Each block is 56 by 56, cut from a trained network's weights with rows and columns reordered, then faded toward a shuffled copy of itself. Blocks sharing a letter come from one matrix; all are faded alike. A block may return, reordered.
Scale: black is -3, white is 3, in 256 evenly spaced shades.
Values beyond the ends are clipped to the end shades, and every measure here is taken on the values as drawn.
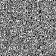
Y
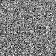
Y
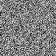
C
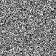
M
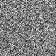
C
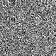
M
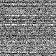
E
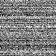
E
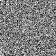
Y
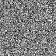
Y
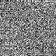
C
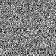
M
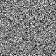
M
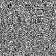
M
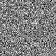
C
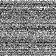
E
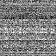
E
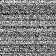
E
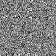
C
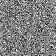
Y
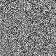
Y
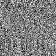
M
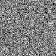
M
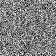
Y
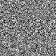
M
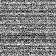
E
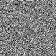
C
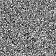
Y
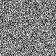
Y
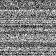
E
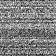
E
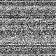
E
